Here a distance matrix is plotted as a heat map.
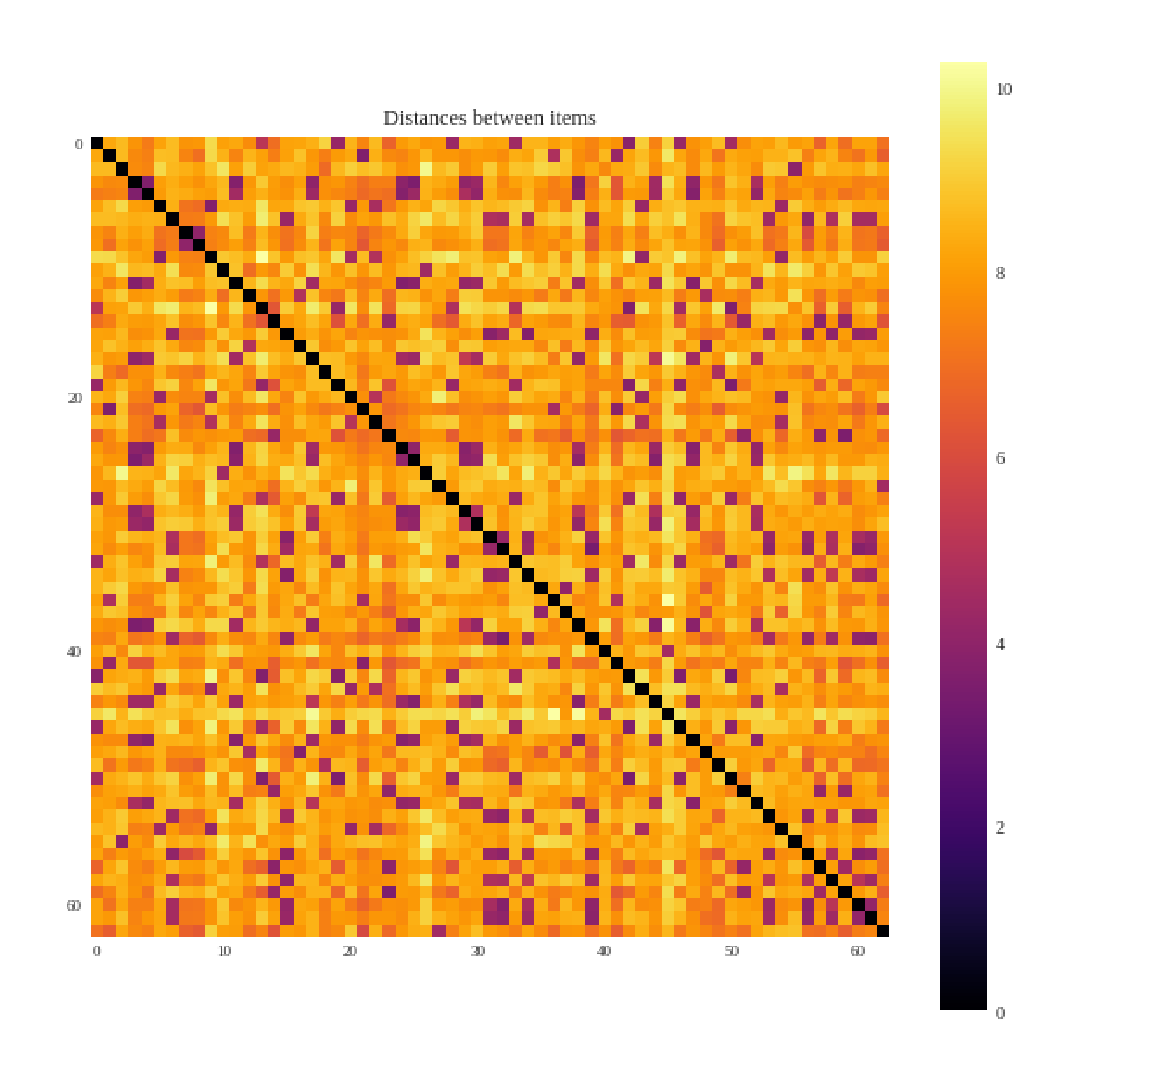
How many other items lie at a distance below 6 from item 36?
3
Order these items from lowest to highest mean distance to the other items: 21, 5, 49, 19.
21, 19, 49, 5
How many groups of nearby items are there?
14
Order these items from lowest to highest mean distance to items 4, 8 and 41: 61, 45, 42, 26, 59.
59, 61, 42, 26, 45
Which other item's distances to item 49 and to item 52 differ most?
25
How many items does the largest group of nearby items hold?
12
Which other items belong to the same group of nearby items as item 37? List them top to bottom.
35
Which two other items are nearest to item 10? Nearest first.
26, 12
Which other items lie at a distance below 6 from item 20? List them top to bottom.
5, 9, 22, 43, 54
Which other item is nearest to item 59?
23
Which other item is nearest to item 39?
32
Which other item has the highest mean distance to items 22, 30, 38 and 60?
45
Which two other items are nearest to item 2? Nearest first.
55, 18
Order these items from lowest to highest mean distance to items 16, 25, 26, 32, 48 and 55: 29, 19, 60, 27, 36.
60, 29, 19, 36, 27
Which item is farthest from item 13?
9
